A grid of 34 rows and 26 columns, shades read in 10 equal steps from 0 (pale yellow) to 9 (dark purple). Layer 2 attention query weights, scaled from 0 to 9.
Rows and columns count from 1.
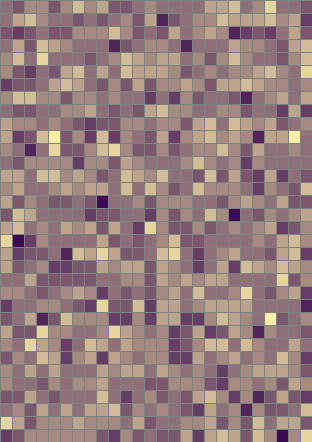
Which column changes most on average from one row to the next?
26
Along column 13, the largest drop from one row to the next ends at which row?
18
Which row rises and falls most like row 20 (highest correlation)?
19
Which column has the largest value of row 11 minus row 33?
22
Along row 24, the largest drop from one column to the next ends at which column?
9
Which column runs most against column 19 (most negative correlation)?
1
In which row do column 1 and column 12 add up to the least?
33
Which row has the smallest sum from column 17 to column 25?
2
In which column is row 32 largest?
21
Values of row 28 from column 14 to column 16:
4 7 7
